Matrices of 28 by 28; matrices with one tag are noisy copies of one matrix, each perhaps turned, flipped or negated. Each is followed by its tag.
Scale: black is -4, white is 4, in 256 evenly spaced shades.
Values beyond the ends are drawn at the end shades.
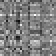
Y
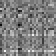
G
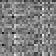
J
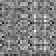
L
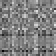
G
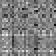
G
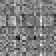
Y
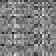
J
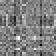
Y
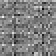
J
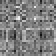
Y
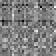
G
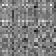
G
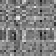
Y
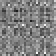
L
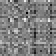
G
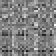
G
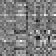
Y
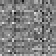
J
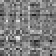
Y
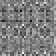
L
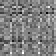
J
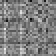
G
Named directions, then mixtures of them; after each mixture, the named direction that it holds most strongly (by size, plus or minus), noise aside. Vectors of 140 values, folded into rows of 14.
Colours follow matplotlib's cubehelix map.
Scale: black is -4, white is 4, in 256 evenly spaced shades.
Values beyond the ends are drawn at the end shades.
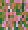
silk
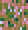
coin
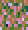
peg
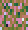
peg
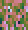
silk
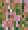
silk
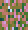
silk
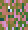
silk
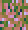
coin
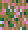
coin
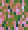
silk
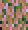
peg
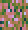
coin
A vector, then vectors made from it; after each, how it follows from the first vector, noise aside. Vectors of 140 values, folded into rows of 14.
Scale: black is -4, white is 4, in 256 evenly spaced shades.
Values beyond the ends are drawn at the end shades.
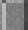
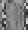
sign-scrambled.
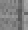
wrapped around, shrunk.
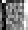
negated, scaled up.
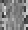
sign-scrambled.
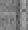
wrapped around, shrunk.
